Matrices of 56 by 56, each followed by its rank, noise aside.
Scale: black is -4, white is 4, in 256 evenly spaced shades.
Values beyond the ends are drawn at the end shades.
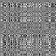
three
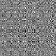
five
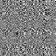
five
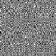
six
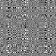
three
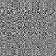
six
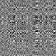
three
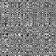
four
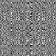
four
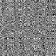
six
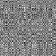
five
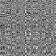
four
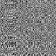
five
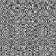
six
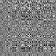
four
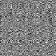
six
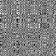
four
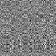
six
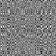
three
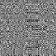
six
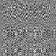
six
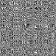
six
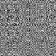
five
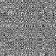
six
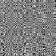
five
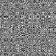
six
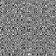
five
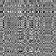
three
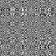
three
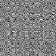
six
